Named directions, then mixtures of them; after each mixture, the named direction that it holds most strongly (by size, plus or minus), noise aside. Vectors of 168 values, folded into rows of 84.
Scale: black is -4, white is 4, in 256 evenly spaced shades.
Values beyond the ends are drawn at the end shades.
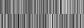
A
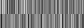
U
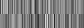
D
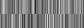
D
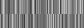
A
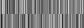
U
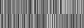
A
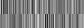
D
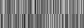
A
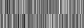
A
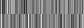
U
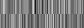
D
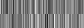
D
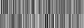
D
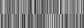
A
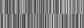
A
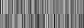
D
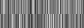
D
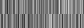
A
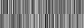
D
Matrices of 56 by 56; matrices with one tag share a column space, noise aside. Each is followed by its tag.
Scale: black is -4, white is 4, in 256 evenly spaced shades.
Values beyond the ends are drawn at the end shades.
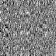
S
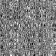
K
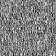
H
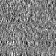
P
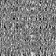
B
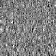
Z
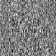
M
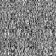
M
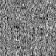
B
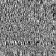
P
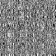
K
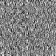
S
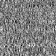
Z
